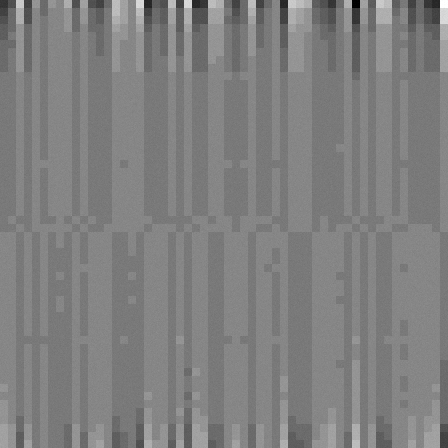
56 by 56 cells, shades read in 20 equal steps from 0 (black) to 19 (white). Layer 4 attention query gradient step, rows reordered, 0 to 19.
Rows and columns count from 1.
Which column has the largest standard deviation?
56
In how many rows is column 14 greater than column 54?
9
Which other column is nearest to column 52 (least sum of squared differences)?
54
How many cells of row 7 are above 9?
25
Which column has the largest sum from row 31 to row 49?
45
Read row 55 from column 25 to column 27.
12 12 8
